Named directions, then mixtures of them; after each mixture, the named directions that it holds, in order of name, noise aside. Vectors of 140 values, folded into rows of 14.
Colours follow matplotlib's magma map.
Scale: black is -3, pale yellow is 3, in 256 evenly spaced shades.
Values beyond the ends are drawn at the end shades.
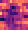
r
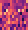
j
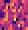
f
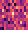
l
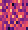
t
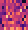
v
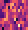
f.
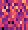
f, l, v.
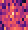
l, r, v.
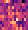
f, r, v.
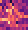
l, r, t.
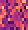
l, v.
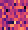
j, l, t.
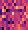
j, l.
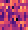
f, r.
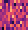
f, l, t.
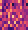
j, t.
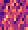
f, v.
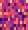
j, l, r.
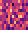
t.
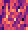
f, j, v.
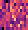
f, l, t.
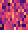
j, l, v.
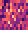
f, j, t.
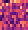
f, r, t.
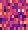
j, l, r.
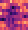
r.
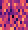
j, l, t.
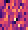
f.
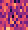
l, t.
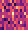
l.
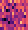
l, r.
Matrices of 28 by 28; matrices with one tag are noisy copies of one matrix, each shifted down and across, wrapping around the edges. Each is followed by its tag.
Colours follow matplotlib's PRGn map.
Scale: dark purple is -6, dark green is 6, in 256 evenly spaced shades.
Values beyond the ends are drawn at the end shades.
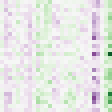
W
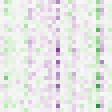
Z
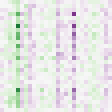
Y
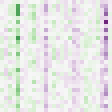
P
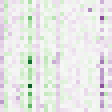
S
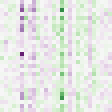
S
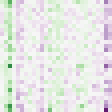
W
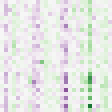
P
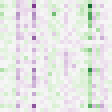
Y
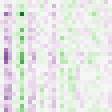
W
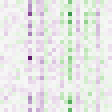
S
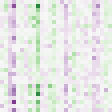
P
